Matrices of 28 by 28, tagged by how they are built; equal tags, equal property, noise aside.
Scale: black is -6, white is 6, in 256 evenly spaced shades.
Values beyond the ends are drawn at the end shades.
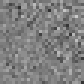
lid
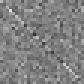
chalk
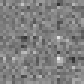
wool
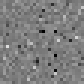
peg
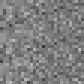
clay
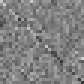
chalk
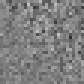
lid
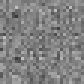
wool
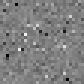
peg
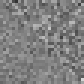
lid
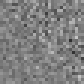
lid
